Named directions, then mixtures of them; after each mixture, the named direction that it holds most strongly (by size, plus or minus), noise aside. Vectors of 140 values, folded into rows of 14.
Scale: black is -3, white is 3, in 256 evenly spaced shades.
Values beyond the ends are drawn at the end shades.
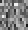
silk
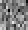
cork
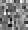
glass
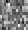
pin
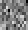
cork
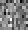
glass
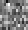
pin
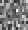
pin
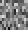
silk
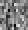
silk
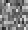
pin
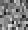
glass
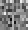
glass
